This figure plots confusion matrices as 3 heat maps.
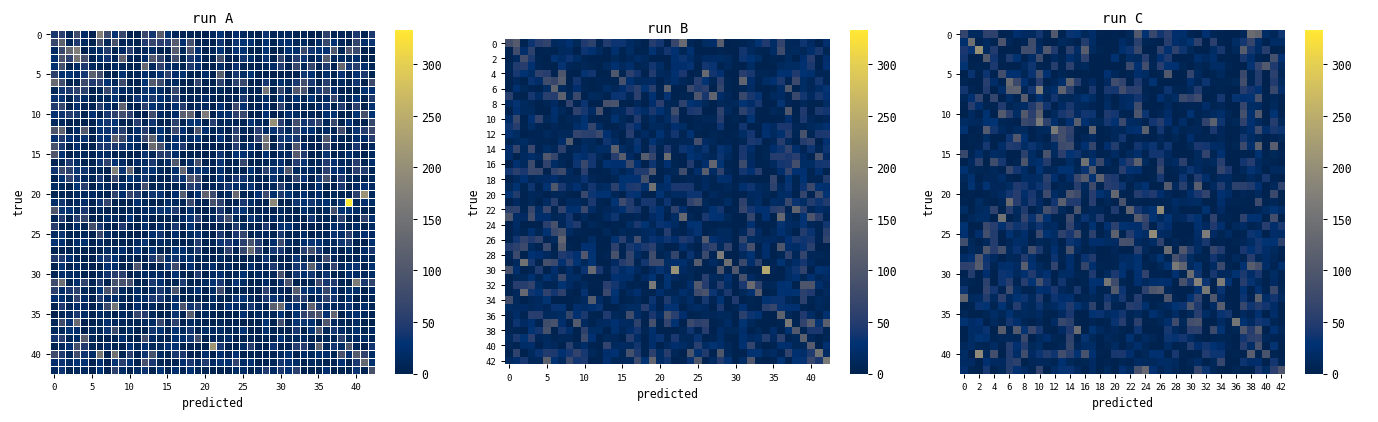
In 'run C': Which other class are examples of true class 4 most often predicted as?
40
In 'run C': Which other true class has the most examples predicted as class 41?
14
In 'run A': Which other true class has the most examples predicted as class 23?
27
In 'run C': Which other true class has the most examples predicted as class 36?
19
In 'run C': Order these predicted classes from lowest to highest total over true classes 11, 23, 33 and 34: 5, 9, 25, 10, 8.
25, 9, 8, 5, 10
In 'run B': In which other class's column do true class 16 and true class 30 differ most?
34
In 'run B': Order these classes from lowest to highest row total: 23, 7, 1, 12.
1, 12, 23, 7
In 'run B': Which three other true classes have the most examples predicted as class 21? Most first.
15, 6, 36
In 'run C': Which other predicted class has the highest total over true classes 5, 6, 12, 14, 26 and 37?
39
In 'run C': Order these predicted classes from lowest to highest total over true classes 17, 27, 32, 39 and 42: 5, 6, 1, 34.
1, 5, 34, 6
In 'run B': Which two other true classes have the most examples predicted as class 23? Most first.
0, 17
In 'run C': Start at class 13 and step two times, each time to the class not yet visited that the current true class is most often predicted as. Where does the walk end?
10
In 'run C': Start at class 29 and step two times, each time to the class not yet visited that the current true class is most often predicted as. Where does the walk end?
2
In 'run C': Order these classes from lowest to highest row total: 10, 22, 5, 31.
5, 22, 10, 31
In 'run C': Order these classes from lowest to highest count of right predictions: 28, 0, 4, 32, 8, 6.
4, 0, 28, 8, 6, 32
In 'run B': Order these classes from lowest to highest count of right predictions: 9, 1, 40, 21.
21, 9, 1, 40
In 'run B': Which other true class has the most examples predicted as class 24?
41
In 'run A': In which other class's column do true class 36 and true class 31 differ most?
40
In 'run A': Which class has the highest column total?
1
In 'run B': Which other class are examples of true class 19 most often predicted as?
6
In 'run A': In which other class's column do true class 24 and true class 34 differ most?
8
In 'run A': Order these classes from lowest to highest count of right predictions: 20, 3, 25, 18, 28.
28, 25, 18, 20, 3
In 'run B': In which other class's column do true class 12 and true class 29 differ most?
2
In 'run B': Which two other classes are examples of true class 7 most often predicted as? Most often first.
27, 25
